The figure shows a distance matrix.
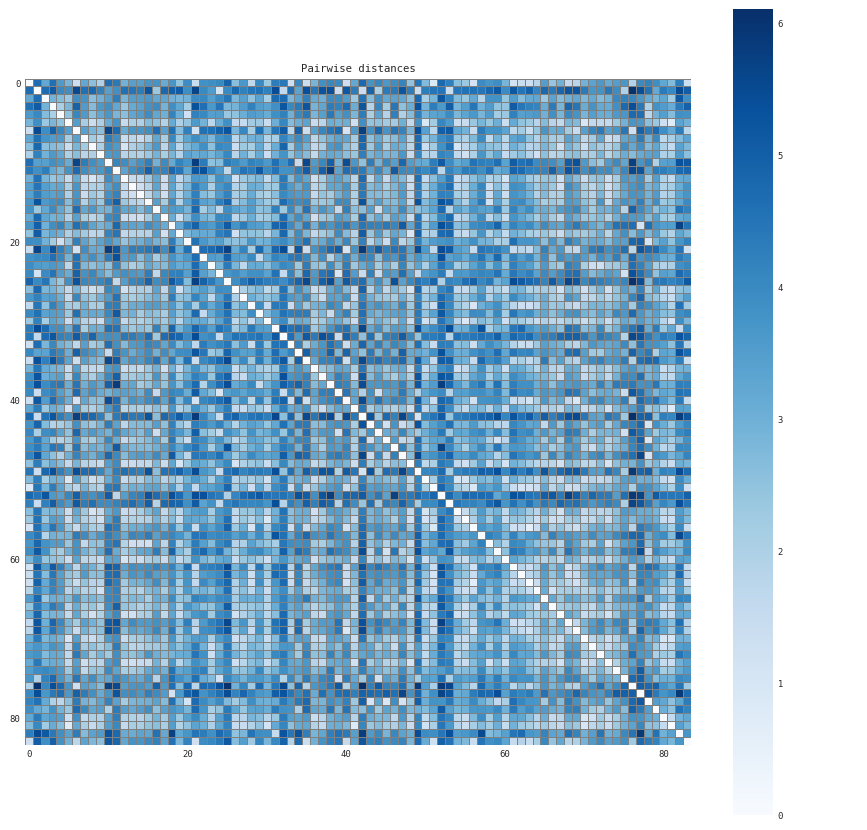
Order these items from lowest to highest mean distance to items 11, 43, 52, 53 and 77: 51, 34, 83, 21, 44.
44, 51, 34, 83, 21
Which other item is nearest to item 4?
20
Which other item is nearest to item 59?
45
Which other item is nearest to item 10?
34
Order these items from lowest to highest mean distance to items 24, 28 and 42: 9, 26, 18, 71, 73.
71, 9, 73, 26, 18
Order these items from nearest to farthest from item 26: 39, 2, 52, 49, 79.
2, 79, 39, 52, 49
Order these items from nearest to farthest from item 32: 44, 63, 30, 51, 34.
44, 34, 30, 51, 63
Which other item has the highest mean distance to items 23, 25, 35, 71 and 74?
77
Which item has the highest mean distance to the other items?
52
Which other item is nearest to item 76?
6
